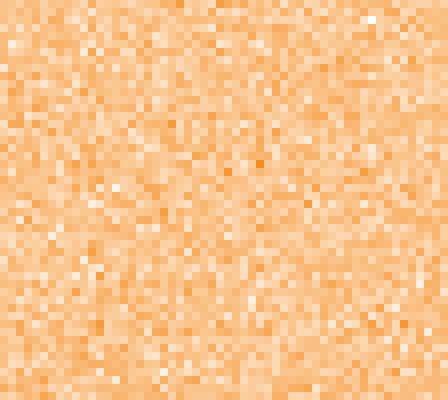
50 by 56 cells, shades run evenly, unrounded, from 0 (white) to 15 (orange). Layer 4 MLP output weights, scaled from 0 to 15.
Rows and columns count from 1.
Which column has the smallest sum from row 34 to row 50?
31
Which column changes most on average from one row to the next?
13
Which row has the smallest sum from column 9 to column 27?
34
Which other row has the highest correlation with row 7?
1
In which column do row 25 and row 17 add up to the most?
35
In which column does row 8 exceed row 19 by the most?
19
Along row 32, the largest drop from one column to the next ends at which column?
24
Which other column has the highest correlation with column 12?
28
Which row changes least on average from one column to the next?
30
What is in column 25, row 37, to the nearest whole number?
7
